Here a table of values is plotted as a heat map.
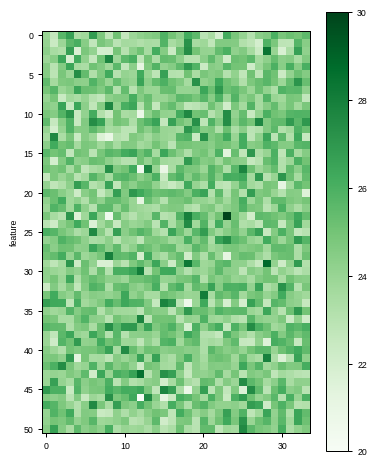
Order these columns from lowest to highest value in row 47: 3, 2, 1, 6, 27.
3, 2, 1, 27, 6
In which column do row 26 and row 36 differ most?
12
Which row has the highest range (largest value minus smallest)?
23
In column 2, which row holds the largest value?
42
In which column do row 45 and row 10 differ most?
18
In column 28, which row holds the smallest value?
39
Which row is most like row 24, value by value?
1
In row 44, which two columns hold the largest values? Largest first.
25, 1
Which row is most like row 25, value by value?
47
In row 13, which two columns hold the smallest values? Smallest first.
8, 7
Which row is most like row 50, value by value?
44
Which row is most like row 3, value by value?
9
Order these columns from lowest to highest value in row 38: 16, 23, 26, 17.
26, 17, 16, 23
